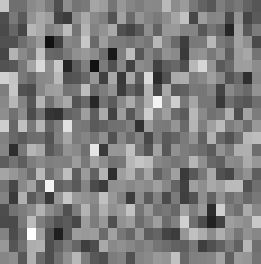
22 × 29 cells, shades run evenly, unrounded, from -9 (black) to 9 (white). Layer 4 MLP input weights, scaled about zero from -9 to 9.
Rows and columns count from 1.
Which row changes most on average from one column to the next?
7
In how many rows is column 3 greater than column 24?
10
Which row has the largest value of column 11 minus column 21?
13
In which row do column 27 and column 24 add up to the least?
18
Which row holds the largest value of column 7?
6
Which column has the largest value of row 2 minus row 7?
14
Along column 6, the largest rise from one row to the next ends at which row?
16
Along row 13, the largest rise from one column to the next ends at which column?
11
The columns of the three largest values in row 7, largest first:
17, 1, 2
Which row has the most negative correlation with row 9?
20
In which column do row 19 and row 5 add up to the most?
15
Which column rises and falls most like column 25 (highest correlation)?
9
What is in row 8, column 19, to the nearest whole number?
3
